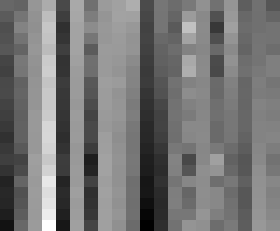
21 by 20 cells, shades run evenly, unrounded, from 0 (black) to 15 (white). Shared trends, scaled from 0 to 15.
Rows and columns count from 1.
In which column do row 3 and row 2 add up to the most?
4
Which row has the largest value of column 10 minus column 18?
1
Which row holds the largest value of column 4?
21
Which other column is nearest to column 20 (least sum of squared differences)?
19
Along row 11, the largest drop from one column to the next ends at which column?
5
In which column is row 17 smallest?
11
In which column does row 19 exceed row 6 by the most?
16
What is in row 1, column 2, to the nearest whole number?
6
